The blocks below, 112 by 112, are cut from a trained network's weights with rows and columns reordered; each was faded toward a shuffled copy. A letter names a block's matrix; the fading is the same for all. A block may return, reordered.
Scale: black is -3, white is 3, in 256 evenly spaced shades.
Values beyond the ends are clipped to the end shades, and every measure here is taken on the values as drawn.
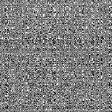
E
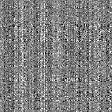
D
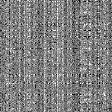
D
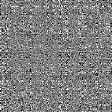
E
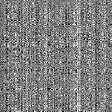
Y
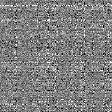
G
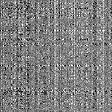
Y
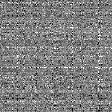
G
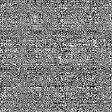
G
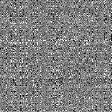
E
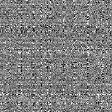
G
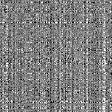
D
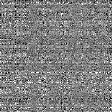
G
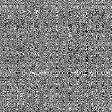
E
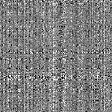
Y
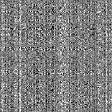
D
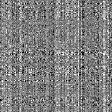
D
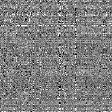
G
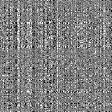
D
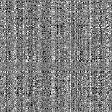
Y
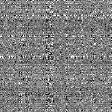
G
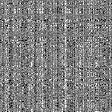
D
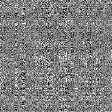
E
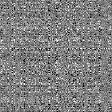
E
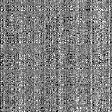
Y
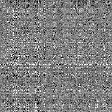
G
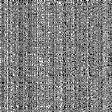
D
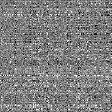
G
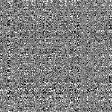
E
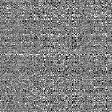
G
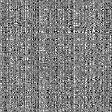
Y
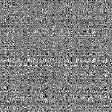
G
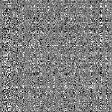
E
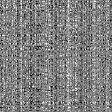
Y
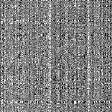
D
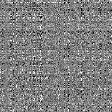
E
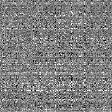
G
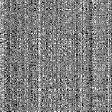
D
